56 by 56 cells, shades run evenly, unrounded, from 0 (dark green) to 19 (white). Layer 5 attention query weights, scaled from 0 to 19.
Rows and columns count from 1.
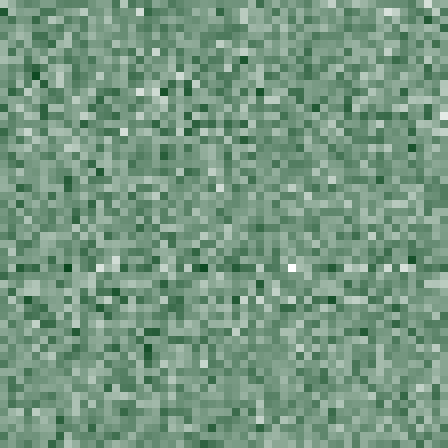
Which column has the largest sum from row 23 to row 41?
37
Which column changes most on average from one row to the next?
31
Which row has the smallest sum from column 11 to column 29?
16
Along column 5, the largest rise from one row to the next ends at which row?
11
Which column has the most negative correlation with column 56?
24
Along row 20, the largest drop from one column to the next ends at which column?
21
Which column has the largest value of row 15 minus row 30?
56
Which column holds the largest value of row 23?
42
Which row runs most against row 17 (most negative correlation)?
34
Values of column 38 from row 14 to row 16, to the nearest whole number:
11 8 9
